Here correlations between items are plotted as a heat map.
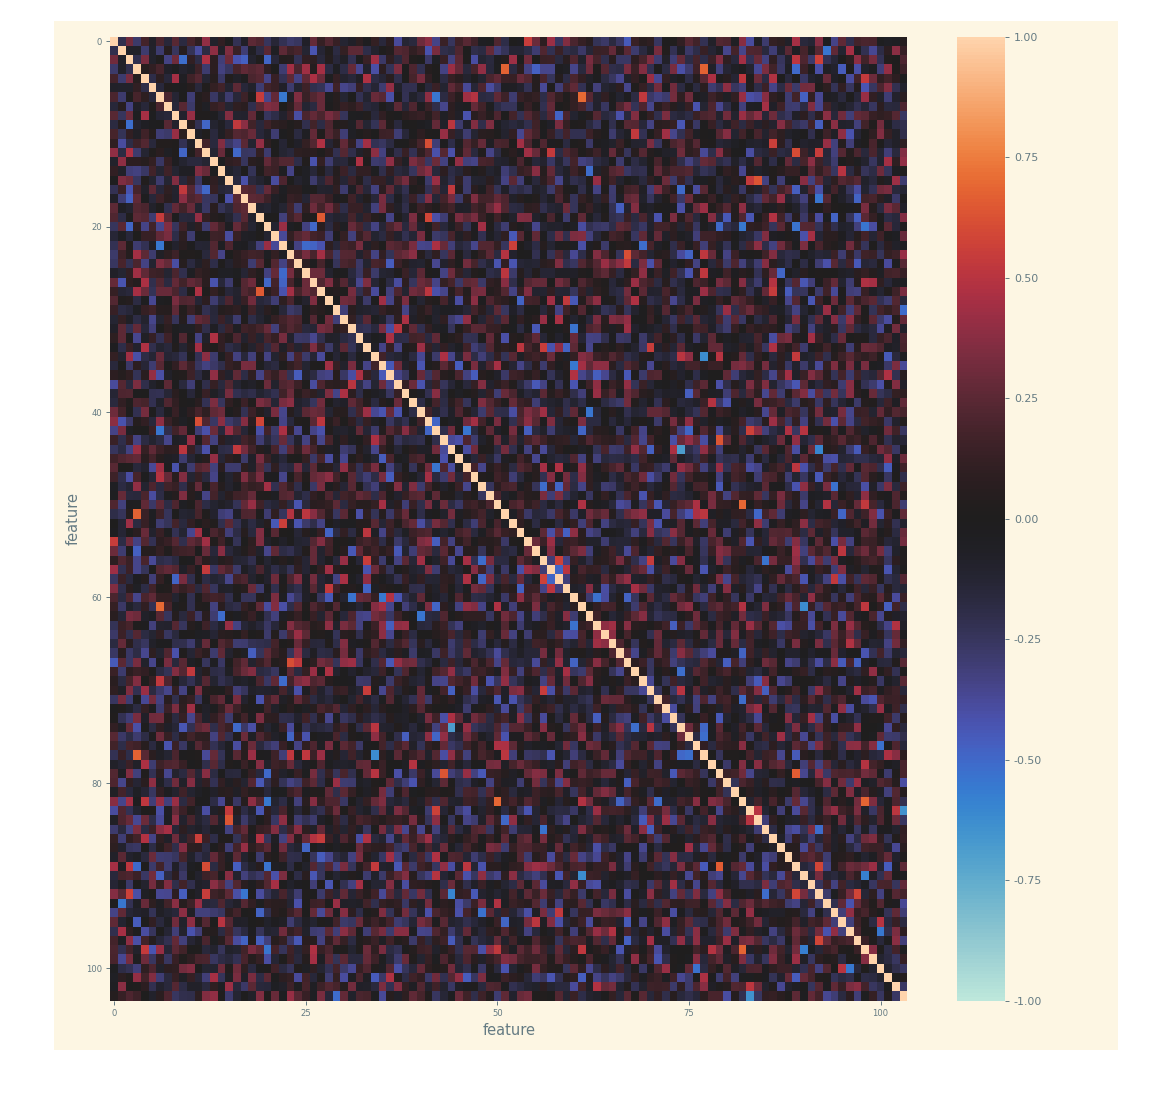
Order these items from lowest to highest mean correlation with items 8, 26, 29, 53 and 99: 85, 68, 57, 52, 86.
85, 57, 52, 68, 86
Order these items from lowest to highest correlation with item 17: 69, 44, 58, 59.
69, 59, 58, 44
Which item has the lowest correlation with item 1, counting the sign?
93
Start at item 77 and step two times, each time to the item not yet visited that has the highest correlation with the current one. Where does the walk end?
51
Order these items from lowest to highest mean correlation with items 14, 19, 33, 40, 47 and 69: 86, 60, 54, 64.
64, 60, 54, 86
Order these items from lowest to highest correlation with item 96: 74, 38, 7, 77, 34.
7, 77, 74, 34, 38
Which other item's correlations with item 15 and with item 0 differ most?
83
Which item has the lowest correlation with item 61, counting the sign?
90
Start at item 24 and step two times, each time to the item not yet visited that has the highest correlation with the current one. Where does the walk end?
23
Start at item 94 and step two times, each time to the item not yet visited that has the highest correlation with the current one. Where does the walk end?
56
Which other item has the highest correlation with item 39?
78
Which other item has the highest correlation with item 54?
0
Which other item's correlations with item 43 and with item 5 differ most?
79
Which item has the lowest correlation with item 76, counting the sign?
100
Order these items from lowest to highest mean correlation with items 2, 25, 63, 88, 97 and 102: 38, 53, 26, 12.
53, 26, 12, 38
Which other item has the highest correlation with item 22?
52
